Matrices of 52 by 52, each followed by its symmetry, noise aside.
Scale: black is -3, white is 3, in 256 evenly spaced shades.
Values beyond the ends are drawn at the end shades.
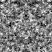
mirrored left to right.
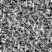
same after a half turn.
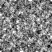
same after a half turn.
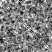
symmetric.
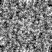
same after a half turn.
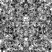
mirrored left to right.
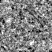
symmetric across the other diagonal.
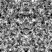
mirrored left to right.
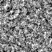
symmetric.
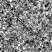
symmetric across the other diagonal.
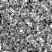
symmetric across the other diagonal.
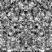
mirrored left to right.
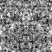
mirrored left to right.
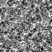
symmetric.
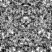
mirrored left to right.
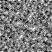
same after a half turn.
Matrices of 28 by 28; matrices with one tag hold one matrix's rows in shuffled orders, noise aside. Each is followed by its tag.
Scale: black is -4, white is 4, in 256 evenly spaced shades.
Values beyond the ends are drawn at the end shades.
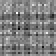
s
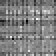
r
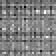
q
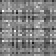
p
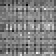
r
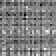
q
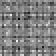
s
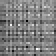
r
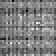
r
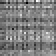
r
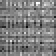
r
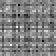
s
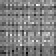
r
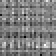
q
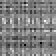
q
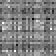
p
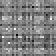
p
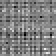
q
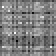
p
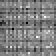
r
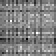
r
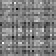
p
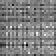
r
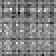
s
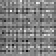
r
